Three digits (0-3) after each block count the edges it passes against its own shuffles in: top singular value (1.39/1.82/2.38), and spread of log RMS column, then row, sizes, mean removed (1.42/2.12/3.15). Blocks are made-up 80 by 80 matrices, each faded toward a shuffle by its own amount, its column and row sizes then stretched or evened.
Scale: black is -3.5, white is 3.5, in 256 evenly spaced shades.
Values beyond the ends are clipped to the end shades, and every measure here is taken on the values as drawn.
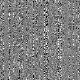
0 3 0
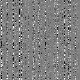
2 3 0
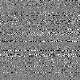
1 1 3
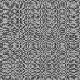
3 2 0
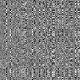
3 3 1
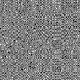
3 1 1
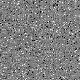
2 0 0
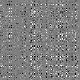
3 3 2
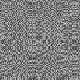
3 1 0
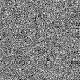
2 0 0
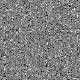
0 2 0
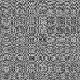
3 1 2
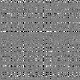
3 2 3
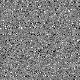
0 0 2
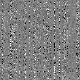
0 3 0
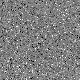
0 0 0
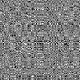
3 0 2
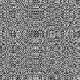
3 1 2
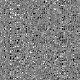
2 2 1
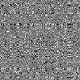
3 0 2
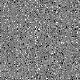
1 2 1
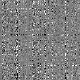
1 3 2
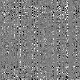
0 3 2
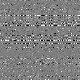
3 0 3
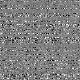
1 1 3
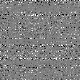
0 1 3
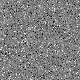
0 0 0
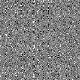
2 2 0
